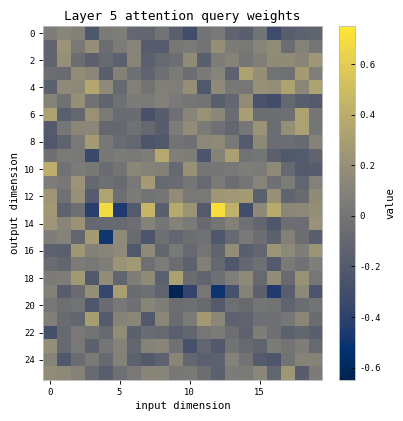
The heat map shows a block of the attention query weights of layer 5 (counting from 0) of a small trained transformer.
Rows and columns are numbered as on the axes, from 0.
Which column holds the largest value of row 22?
5
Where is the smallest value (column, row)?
9, 19
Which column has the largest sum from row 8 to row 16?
13
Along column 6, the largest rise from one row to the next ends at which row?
17
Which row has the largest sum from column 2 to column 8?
4
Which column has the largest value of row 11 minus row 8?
7
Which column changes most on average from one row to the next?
3
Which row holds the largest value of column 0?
10
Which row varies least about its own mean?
20
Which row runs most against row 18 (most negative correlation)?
21
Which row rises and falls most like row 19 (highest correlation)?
15
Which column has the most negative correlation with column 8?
18
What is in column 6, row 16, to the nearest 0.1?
-0.2
